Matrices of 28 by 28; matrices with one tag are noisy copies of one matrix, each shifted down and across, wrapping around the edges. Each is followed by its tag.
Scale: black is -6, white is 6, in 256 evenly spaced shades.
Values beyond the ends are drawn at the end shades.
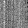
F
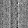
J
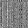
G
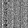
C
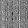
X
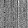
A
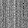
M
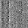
J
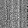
M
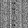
C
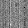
A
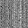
M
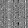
X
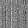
G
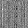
G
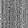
M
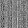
G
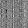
X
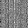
G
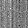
M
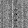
C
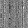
A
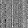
X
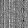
G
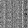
C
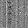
C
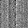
J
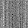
M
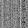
C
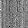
M
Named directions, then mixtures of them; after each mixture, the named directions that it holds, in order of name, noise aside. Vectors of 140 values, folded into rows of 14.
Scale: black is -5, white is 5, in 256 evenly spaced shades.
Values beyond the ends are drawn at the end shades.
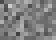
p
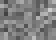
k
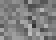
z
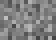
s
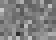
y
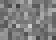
k, s.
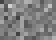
p.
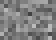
k, s, z.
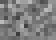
k, p.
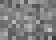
s.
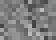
z.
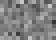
k, s, y.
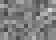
k.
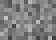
s.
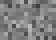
k, s, z.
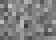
p, y.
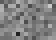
p, s, y.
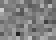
y.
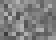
p.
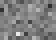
p, y.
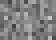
s.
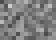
p.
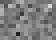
p, s, y.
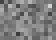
p, s, y.
